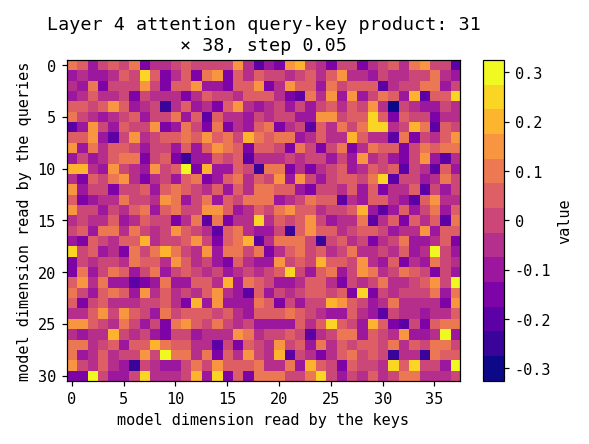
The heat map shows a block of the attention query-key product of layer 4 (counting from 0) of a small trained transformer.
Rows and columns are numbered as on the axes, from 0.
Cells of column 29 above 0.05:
7
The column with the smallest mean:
31
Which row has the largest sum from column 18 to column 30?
11
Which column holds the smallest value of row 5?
13
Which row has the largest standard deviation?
10
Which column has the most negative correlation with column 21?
30
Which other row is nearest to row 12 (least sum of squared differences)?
24
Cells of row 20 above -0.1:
29
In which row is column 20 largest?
28
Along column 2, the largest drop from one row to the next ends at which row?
9
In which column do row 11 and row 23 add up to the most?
12
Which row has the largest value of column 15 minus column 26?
21
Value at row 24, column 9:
0.1
